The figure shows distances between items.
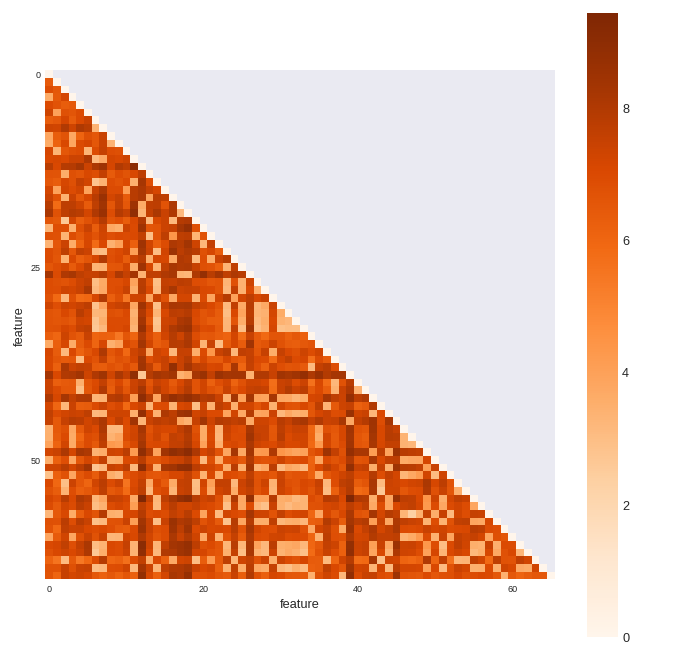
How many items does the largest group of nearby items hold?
22
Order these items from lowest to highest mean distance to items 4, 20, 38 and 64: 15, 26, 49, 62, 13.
62, 49, 13, 15, 26
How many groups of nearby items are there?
7
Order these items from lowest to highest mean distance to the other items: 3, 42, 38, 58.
58, 3, 42, 38
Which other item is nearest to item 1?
10
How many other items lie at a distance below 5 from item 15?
3
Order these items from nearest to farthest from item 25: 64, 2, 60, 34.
64, 34, 60, 2
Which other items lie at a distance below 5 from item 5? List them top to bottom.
1, 10, 15
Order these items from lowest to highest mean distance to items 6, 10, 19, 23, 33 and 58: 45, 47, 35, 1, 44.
44, 1, 35, 47, 45
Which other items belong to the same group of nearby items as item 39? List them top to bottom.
12, 17, 18, 26, 45
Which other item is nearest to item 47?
57
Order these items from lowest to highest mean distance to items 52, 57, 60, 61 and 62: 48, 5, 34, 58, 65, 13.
48, 58, 34, 65, 13, 5
